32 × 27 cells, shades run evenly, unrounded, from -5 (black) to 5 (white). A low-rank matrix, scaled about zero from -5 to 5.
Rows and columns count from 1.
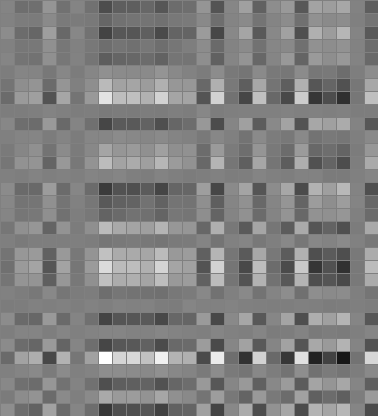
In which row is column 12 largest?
28
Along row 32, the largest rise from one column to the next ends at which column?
23
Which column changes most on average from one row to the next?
8
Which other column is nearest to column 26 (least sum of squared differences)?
6
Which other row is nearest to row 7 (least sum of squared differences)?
18
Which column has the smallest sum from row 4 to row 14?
25
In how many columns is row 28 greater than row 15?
15
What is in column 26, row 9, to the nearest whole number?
0
